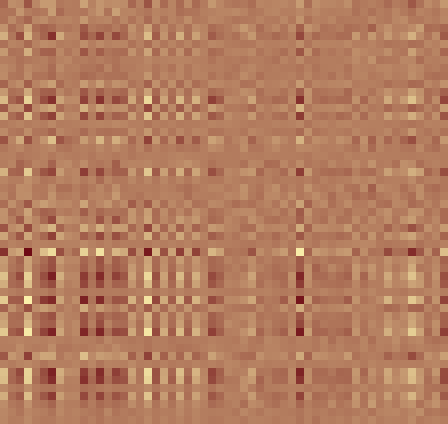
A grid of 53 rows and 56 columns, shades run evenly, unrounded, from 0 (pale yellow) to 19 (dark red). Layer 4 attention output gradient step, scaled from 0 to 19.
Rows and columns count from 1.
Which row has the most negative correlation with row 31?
4
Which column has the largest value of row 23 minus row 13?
19
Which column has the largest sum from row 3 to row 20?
7
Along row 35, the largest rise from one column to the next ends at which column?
20
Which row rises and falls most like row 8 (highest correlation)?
21
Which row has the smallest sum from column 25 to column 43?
32
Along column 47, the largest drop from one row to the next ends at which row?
5
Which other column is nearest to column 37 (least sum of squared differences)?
26
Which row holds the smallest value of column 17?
38
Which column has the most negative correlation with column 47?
35
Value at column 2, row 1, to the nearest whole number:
8
